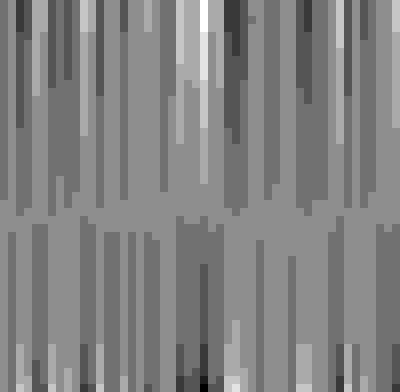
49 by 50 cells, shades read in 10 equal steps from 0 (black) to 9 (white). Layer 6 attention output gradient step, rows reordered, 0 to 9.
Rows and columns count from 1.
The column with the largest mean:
26
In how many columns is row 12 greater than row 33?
23
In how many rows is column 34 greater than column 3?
18
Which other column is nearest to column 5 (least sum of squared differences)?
25
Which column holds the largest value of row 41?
30
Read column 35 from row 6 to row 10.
4 4 4 4 4
